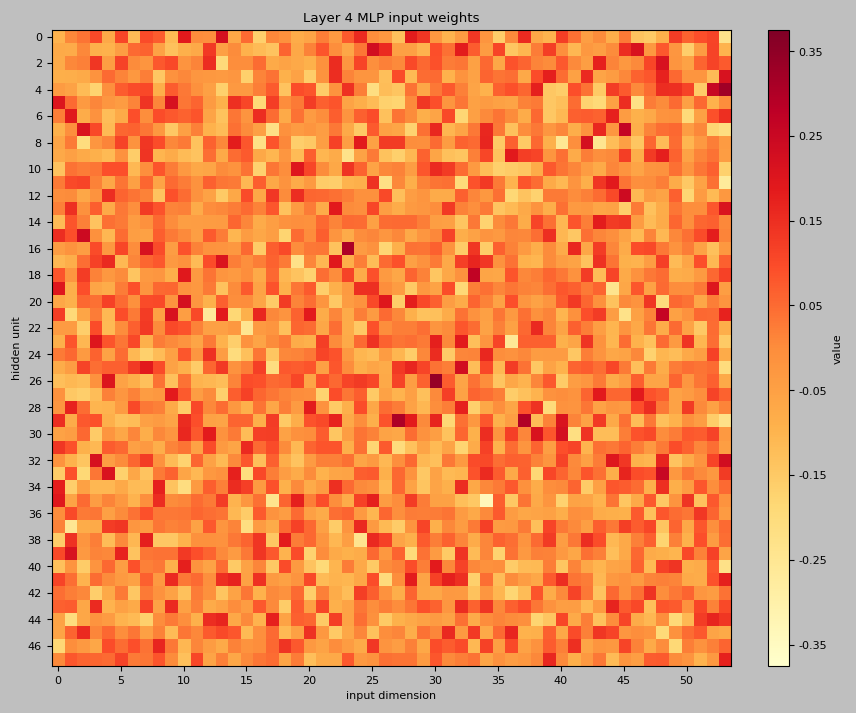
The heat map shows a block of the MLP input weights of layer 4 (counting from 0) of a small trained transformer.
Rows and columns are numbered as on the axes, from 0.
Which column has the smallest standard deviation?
11
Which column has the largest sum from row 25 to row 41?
16
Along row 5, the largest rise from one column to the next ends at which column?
17
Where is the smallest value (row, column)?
35, 34
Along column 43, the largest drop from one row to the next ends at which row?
8
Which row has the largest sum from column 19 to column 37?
29
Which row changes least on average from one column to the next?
36
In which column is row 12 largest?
45
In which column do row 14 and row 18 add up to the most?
33
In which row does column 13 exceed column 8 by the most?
21
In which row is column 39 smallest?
28
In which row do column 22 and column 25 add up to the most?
13
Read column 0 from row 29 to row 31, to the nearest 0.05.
0.15 -0.05 0.15
